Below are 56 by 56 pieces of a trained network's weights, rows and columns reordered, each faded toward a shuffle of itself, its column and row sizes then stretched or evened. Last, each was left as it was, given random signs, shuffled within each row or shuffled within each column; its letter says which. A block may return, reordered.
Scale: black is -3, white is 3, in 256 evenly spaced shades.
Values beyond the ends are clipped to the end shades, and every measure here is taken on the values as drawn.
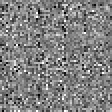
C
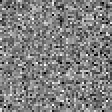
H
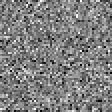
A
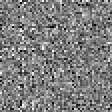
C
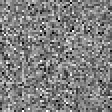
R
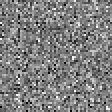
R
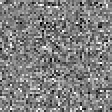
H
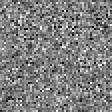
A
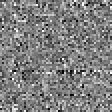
C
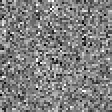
R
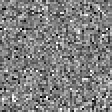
A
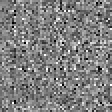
H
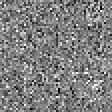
R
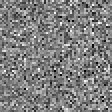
R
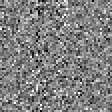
R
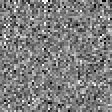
C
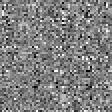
H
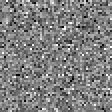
A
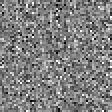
R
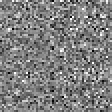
H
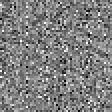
R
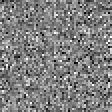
R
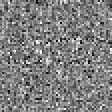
H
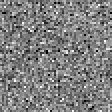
A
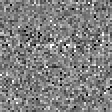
A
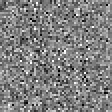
R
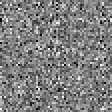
H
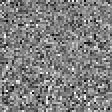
C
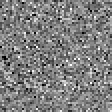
A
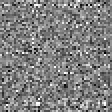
H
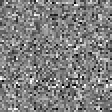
C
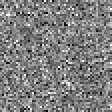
H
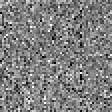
R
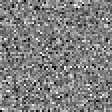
A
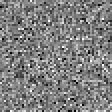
A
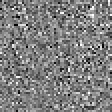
C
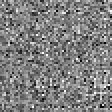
H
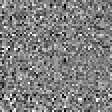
H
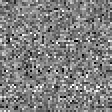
A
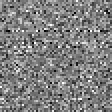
A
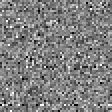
A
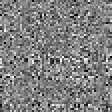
H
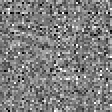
C
